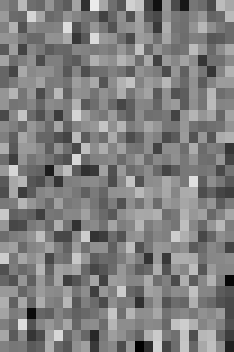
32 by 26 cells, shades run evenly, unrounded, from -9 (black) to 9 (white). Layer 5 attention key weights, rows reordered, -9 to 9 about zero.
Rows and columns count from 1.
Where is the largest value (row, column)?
1, 11
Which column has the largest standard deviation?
26
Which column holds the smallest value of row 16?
6
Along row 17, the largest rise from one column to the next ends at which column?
22
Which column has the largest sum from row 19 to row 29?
21
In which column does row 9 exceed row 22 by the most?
7
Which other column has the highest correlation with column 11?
19
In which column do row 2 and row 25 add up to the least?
12
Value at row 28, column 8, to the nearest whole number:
4
